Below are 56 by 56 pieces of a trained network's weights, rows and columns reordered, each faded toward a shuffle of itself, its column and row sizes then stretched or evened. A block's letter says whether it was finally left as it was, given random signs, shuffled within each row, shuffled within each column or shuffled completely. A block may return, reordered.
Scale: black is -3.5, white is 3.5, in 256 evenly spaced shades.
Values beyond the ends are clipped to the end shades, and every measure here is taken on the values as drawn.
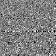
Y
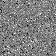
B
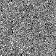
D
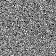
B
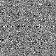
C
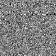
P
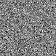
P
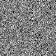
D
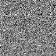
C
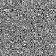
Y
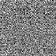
Y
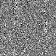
D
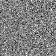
D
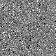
D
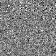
C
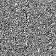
D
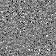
P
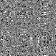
Y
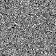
P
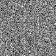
D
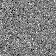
B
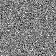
B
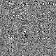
C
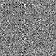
Y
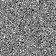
B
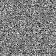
P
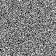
B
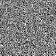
C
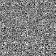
C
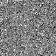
D
